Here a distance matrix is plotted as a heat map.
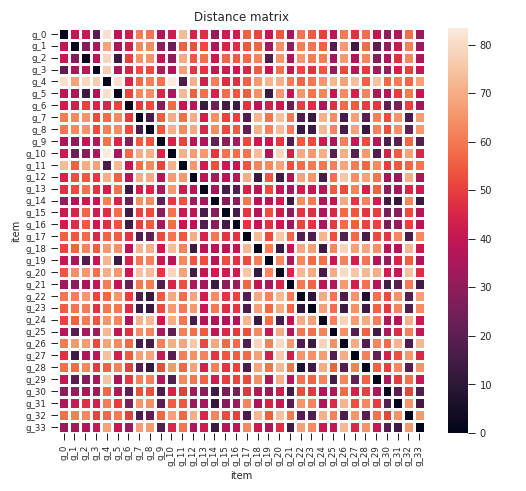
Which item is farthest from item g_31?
g_26
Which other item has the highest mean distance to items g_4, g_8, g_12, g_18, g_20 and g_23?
g_10
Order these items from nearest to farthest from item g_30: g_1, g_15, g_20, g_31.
g_31, g_15, g_1, g_20
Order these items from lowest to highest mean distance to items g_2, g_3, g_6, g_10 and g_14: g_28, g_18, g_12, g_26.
g_12, g_18, g_28, g_26
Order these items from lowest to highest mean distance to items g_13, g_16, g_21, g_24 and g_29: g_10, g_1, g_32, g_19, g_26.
g_1, g_19, g_10, g_32, g_26
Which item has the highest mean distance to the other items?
g_4
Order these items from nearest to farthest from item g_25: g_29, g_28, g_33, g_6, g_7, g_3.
g_29, g_3, g_33, g_6, g_28, g_7
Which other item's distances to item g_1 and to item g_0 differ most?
g_27
